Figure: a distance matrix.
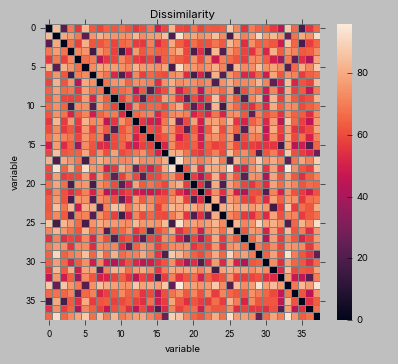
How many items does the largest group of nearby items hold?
6
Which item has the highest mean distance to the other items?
33
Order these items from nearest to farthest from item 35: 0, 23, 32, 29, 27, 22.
0, 32, 27, 22, 29, 23
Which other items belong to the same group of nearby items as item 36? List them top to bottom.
15, 32
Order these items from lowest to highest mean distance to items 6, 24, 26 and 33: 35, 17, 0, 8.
8, 17, 35, 0
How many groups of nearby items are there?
12
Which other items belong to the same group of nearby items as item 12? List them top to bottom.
18
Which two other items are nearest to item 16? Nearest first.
29, 37
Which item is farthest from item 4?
37
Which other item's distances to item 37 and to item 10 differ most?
3
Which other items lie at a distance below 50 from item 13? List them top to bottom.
9, 19, 21, 27, 30
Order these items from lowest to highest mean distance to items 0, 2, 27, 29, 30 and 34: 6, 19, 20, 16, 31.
19, 16, 6, 20, 31
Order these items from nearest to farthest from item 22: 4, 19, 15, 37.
19, 15, 37, 4
